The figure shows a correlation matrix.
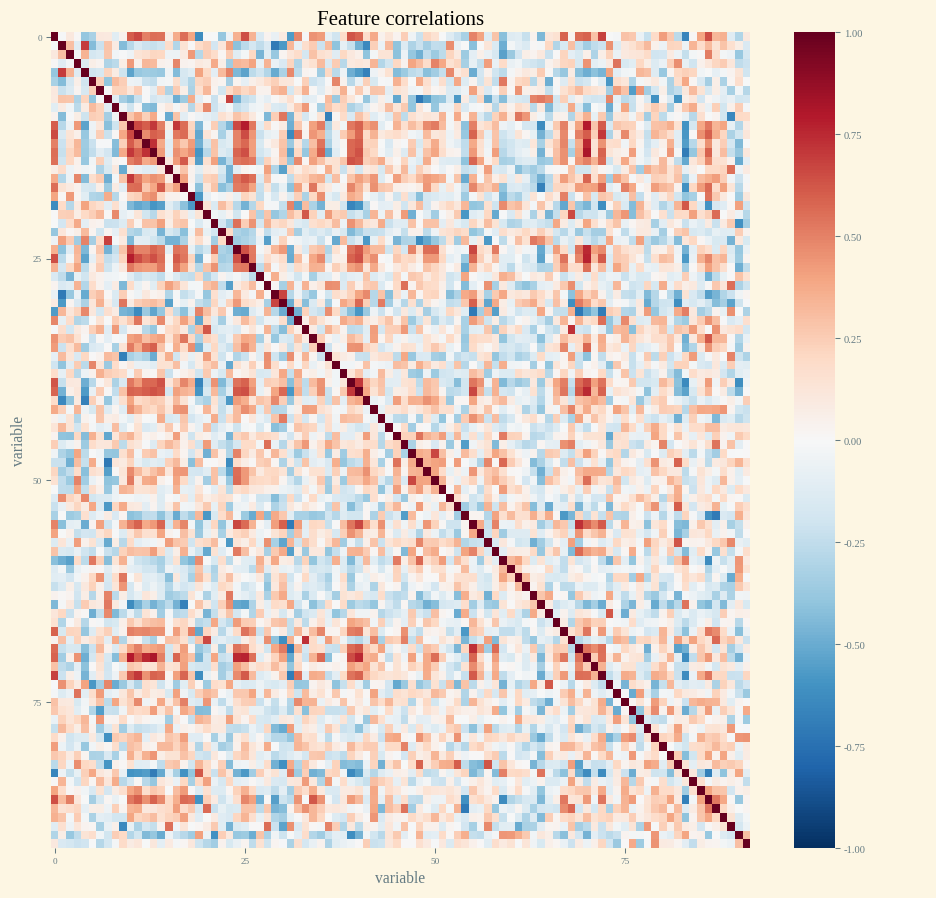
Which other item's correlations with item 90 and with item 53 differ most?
54
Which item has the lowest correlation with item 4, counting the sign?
41
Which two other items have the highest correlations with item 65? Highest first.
73, 7
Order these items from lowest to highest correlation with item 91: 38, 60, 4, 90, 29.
4, 38, 29, 60, 90
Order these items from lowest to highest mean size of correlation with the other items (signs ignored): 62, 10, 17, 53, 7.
62, 53, 7, 17, 10
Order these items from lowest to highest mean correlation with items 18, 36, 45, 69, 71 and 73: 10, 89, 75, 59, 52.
59, 52, 75, 89, 10
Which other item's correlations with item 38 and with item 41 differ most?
23
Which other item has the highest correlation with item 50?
47
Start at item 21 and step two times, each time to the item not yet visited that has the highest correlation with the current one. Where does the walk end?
70
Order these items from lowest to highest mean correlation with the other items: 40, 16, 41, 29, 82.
29, 82, 41, 40, 16
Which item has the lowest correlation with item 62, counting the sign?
28
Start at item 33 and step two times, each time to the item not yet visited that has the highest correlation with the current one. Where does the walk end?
20
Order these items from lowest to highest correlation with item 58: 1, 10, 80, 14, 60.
1, 80, 60, 14, 10
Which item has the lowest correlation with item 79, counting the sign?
7
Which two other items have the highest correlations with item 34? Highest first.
86, 17
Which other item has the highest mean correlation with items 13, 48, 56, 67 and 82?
10
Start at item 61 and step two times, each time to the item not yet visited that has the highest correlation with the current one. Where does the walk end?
30
